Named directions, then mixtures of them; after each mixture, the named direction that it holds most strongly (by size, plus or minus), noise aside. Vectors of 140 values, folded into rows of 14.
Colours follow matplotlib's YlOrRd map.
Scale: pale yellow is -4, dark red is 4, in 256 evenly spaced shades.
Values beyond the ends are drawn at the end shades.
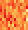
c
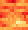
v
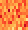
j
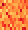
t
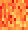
c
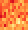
v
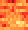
v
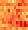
v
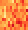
c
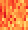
c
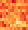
v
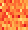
t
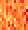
c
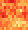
v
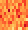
j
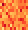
t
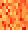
t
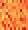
t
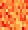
t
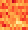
v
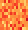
t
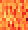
c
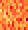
c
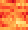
v
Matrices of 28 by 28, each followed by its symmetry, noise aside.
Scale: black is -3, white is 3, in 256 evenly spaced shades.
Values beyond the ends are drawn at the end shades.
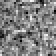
no symmetry.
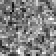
symmetric.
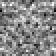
mirrored left to right.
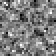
symmetric across the other diagonal.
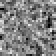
no symmetry.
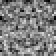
mirrored left to right.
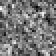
symmetric across the other diagonal.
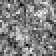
symmetric across the other diagonal.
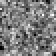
symmetric.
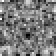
mirrored left to right.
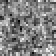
no symmetry.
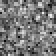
symmetric across the other diagonal.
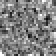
no symmetry.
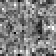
mirrored top to bottom.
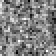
no symmetry.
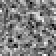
symmetric across the other diagonal.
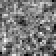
symmetric.
